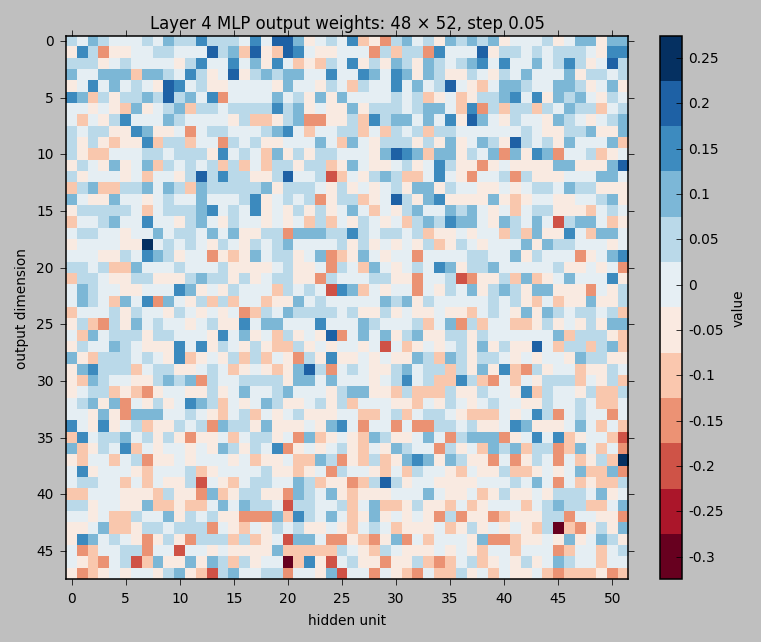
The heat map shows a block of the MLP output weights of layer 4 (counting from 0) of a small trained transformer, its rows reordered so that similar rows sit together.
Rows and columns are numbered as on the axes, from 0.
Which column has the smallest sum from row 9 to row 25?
24
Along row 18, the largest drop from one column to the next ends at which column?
8
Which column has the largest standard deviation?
20
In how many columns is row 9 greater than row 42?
31
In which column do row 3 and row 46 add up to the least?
6
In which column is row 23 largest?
7
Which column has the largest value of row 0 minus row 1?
19
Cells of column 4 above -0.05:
32
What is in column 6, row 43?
-0.05
